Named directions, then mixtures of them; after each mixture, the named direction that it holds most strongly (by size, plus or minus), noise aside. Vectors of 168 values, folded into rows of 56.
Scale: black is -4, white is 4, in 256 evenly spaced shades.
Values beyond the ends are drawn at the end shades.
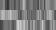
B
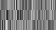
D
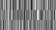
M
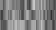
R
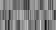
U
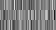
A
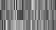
D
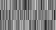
U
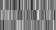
M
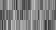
D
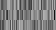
D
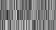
D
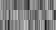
U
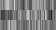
B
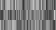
B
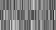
A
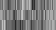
R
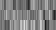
U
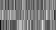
B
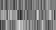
B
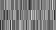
A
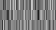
M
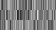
D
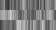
B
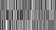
D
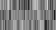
U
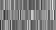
A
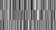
M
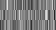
A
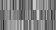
M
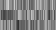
B
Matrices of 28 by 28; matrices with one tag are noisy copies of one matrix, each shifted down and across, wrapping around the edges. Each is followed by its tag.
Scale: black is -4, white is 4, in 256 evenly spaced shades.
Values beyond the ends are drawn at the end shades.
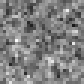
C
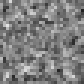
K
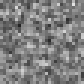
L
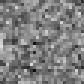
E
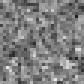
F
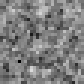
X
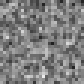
L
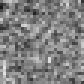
E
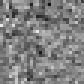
E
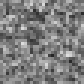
L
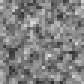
C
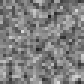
K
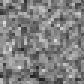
E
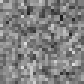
E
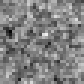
C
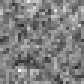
X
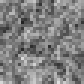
X
